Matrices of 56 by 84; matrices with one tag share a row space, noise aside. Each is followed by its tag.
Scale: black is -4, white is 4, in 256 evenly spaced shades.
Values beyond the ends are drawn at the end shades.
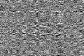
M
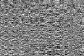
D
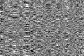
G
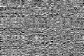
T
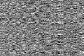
M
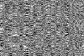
G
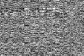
D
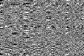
G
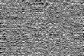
T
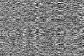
M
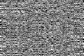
T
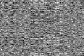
D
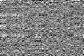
T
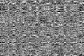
M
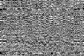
T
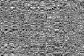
D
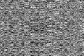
D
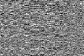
D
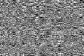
M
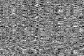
M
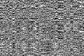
M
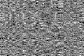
M
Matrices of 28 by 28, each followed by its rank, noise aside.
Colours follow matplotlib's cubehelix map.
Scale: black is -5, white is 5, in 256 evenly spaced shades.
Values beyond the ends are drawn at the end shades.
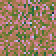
eight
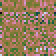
three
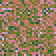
eight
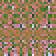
three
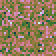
six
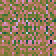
four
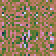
four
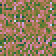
six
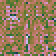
four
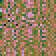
four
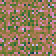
six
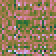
three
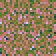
six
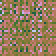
four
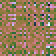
three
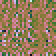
four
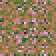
six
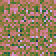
four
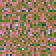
six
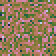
eight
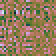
four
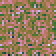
eight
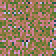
four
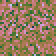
eight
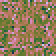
six
